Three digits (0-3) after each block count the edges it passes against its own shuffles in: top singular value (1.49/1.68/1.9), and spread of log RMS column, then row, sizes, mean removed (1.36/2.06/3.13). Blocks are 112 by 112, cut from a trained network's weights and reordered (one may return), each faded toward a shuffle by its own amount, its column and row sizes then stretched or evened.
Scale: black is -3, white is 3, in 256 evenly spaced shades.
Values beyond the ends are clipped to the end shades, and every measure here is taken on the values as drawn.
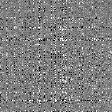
0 3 3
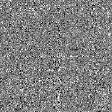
0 2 2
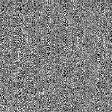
1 3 0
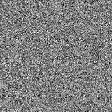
1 0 1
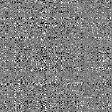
0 3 3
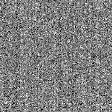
0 0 2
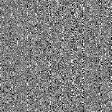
0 3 0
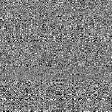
3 1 3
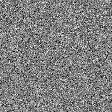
0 0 1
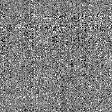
0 2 2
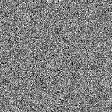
1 1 0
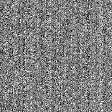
1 2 0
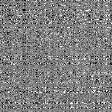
1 1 3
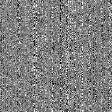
0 3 0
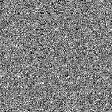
2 0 2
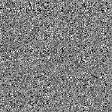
0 2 2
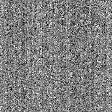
1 1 1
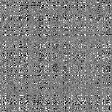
1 3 3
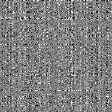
3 2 3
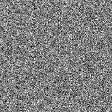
2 1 0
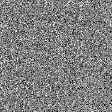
0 2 1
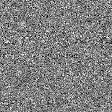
1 0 2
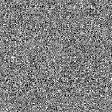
2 1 2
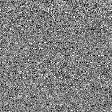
0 0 2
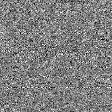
2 0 2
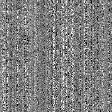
3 3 0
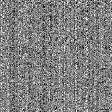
2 2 1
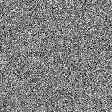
0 0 0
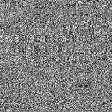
3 0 2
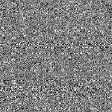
3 1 3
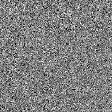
0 1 1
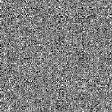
2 2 2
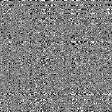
3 2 3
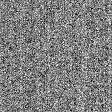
0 0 0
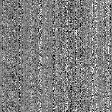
2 3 0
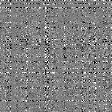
0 3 3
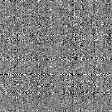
1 2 3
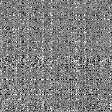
2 2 3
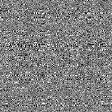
3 1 3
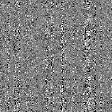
1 3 2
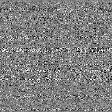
0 1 3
